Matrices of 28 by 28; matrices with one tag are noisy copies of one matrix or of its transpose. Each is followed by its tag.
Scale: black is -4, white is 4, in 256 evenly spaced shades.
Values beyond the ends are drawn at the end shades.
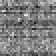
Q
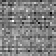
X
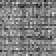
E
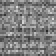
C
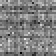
Q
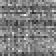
Q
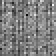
X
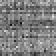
Q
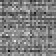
X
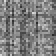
Q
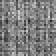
E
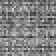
X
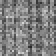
C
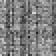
Q
